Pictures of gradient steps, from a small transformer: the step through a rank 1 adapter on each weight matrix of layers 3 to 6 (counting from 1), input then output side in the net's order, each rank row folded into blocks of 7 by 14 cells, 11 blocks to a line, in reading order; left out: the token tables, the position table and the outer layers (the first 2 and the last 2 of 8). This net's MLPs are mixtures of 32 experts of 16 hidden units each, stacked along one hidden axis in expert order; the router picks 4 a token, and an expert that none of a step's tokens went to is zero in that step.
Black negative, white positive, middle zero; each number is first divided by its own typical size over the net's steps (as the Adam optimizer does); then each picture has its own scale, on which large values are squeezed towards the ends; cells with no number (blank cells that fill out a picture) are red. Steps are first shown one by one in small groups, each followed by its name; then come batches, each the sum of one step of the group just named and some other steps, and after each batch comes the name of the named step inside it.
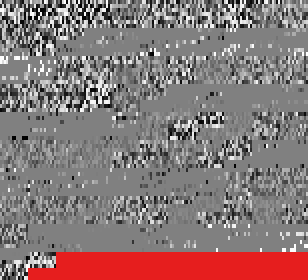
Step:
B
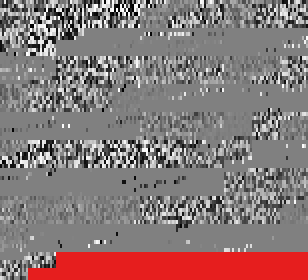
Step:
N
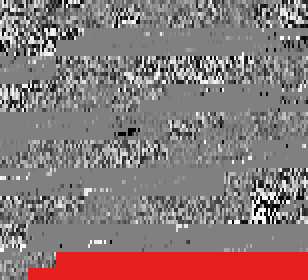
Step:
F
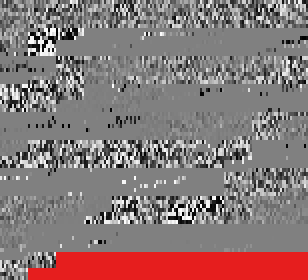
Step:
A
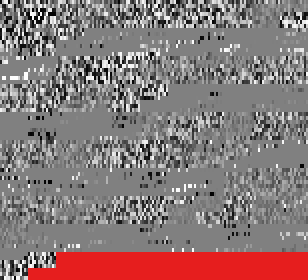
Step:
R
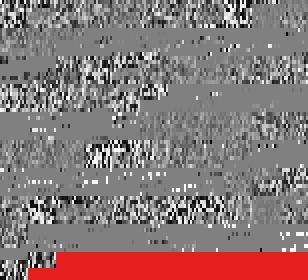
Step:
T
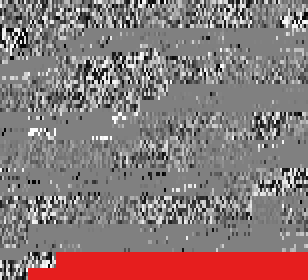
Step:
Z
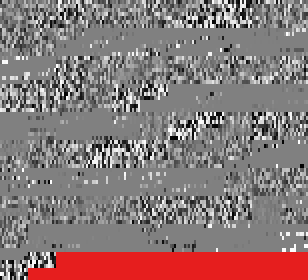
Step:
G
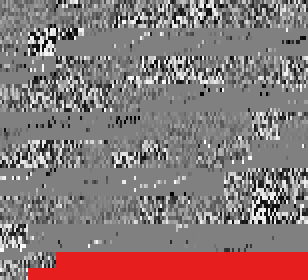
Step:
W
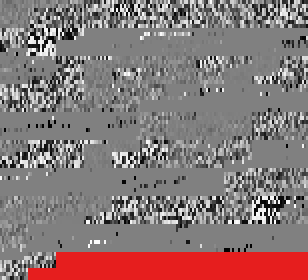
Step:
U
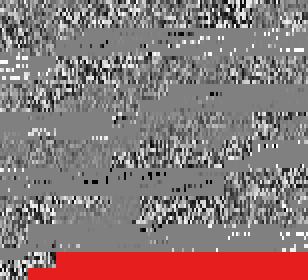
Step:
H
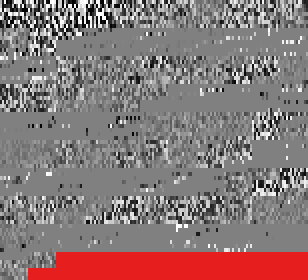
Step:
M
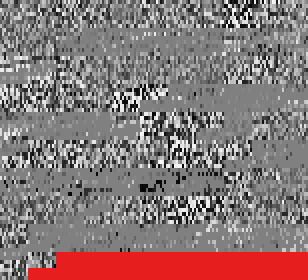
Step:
B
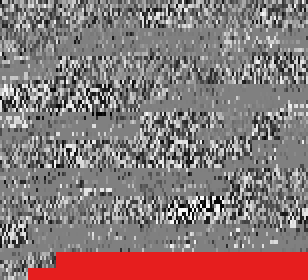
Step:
R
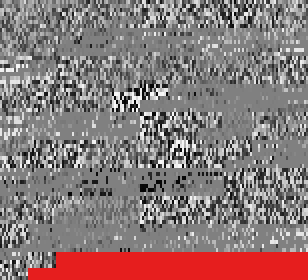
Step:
H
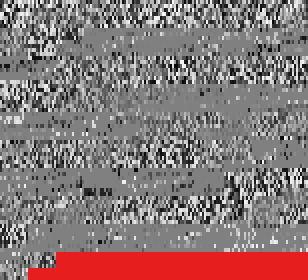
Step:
A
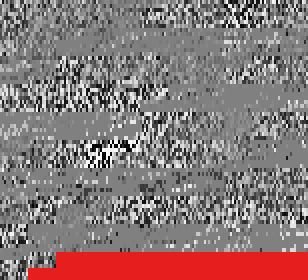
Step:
T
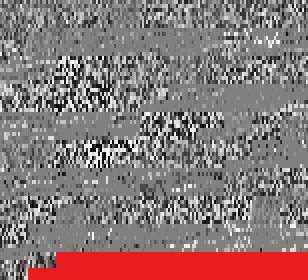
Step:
T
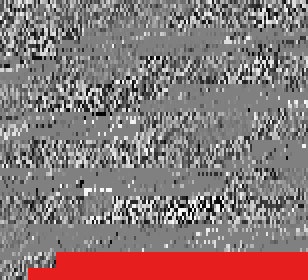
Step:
U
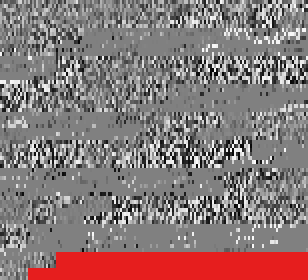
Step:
W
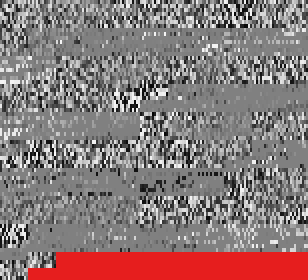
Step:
G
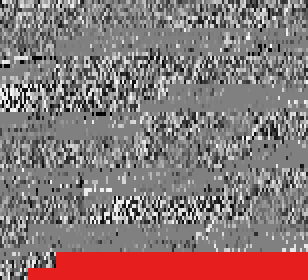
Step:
G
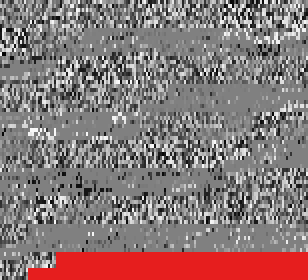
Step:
Z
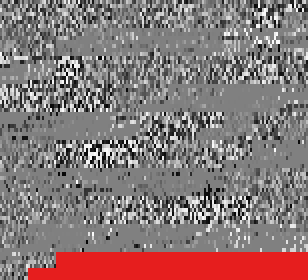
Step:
B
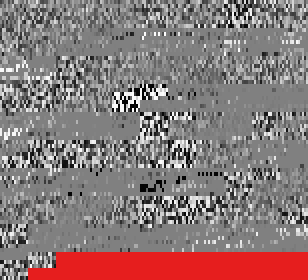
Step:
R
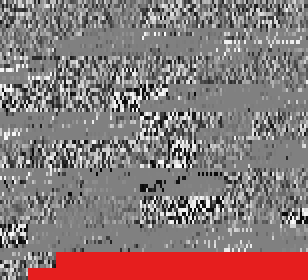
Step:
M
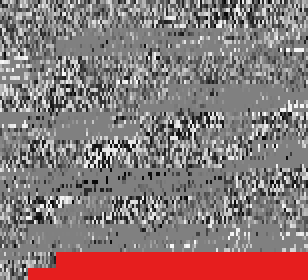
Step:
H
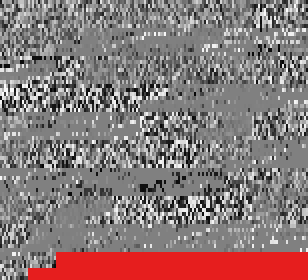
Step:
U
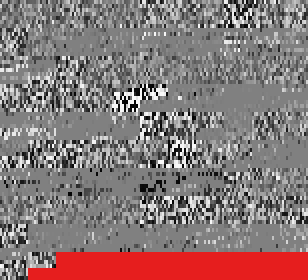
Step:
Z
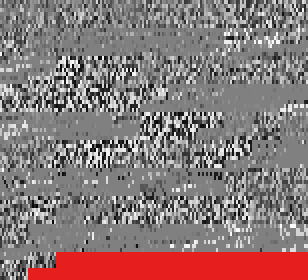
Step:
T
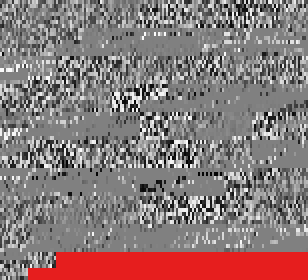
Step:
W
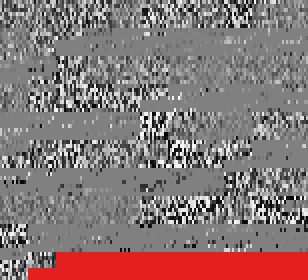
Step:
M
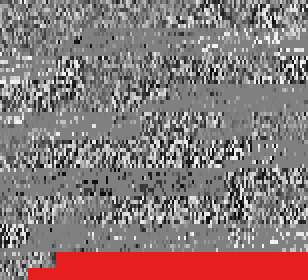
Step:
H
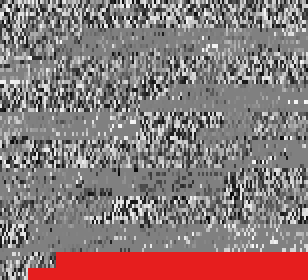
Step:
B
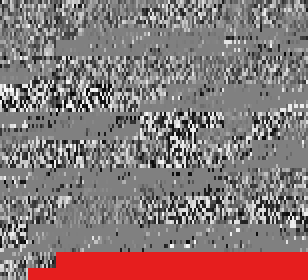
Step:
W
